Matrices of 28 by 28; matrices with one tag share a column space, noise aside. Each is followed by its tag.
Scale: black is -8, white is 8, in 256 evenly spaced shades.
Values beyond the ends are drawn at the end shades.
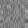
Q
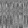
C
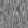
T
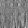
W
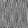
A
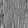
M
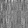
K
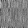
A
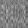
Q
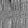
K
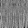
W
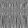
C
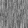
M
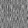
Q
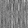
K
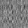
Q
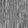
M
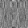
A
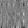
W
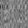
Q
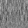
T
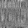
A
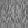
Q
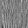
M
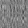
Q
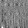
W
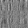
K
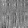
W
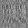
Q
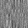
M
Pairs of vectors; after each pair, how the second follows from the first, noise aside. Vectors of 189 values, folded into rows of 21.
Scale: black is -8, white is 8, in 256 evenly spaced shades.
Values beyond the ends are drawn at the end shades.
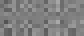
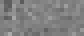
wrapped around, partly zeroed.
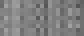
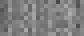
wrapped around, negated.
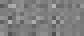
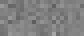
negated, shrunk.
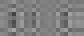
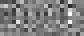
reversed, negated, scaled up.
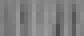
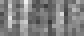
reversed, negated, scaled up.
